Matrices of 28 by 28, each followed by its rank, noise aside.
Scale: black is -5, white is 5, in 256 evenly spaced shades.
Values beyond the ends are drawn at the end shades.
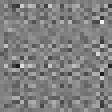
two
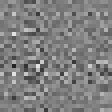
three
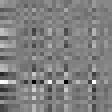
one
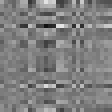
one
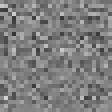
four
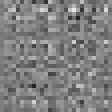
three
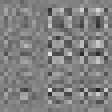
one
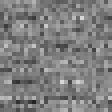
four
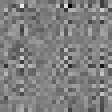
two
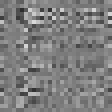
three
